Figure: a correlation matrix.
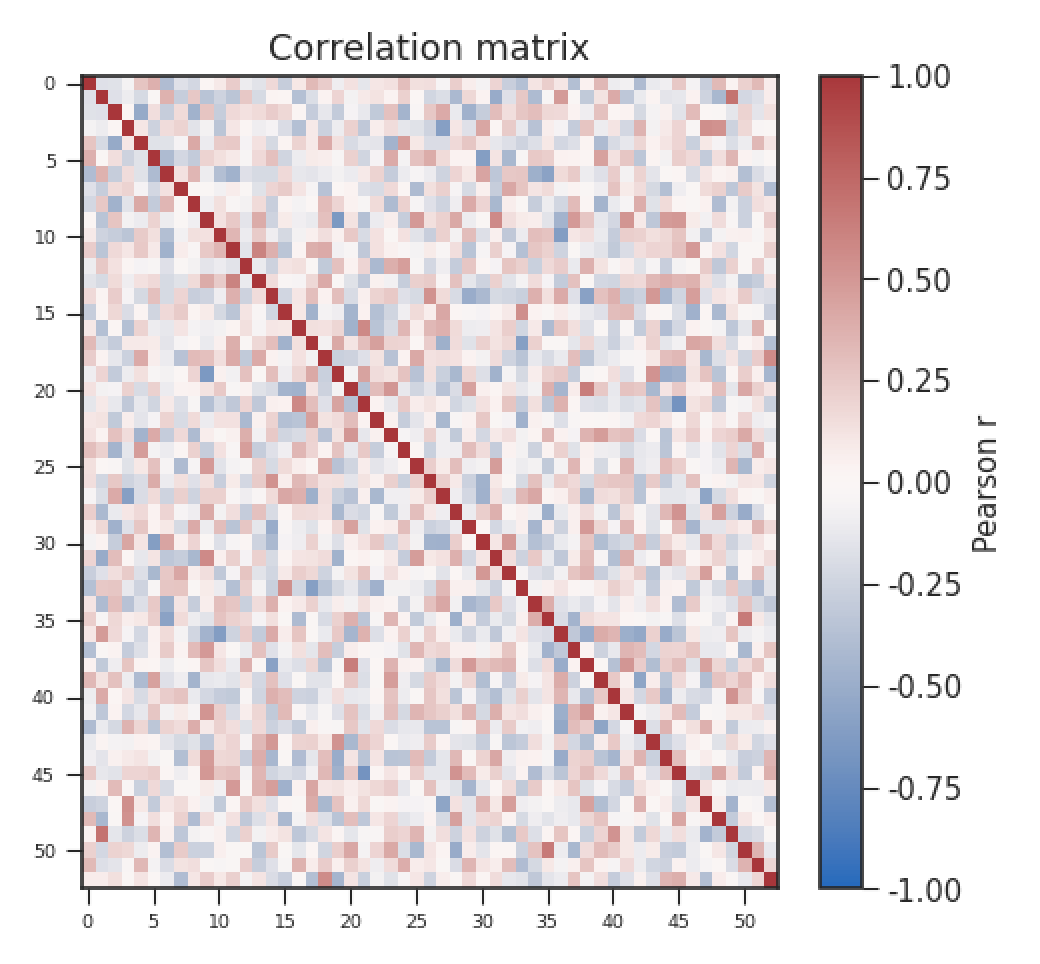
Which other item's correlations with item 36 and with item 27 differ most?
10
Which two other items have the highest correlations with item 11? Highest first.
13, 46
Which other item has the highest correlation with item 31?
9
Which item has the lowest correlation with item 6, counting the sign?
35
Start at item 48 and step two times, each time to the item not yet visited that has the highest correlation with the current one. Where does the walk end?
47
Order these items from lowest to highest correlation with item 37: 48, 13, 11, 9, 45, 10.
48, 11, 10, 45, 13, 9
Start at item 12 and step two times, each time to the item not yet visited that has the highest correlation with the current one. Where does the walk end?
4
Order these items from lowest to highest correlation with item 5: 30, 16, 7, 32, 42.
30, 32, 42, 7, 16
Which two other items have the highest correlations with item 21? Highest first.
16, 19
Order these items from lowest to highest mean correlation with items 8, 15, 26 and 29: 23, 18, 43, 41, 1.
23, 43, 1, 18, 41
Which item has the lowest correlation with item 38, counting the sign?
14
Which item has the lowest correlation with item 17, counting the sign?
33
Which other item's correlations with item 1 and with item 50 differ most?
49
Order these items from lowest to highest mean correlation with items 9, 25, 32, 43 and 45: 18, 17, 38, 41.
17, 38, 18, 41
